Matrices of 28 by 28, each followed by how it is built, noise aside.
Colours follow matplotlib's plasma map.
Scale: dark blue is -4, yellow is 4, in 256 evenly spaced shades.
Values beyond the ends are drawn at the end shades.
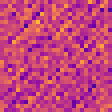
Hankel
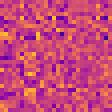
low rank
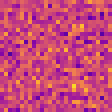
blocks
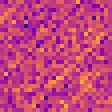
Hankel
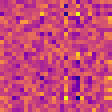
low rank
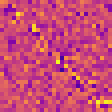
banded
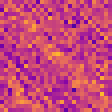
Toeplitz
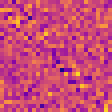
banded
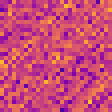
Hankel
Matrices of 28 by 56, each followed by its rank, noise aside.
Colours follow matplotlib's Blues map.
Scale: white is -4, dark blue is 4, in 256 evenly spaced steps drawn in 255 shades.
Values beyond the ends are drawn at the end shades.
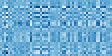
two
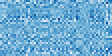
six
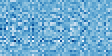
four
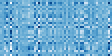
two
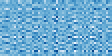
three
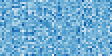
six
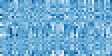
four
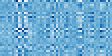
two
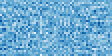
six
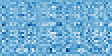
four
